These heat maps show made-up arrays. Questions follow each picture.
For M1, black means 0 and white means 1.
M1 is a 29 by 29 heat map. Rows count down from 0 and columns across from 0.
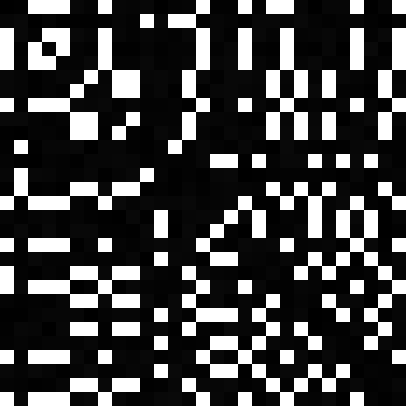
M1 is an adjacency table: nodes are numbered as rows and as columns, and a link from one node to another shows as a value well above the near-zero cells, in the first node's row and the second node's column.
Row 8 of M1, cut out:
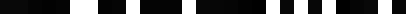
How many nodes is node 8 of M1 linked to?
8
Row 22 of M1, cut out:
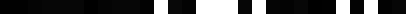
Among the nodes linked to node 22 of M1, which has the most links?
node 14
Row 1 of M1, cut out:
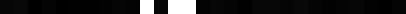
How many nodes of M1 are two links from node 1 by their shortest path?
8
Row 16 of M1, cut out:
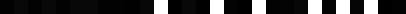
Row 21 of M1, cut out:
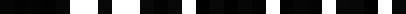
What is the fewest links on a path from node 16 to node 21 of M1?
5
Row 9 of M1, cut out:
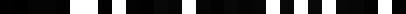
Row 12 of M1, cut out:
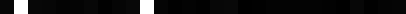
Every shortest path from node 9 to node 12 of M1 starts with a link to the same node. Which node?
node 13
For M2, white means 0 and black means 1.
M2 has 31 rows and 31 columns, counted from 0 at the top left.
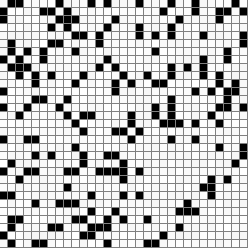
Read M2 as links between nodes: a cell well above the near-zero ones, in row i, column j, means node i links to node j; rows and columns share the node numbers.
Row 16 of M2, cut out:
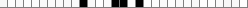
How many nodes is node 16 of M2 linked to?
4
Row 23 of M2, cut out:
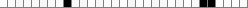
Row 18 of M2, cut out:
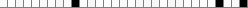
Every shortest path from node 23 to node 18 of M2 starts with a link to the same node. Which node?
node 25
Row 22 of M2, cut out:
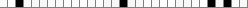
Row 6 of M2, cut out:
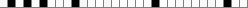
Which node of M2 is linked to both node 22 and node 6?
node 28
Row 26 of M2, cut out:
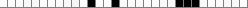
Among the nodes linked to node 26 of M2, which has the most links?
node 14
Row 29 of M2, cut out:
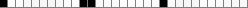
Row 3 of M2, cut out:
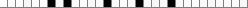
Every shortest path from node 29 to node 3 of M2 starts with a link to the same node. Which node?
node 0
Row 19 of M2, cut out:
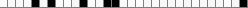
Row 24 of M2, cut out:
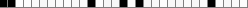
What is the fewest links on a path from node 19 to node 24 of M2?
3
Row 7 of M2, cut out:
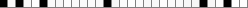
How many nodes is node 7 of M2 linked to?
6
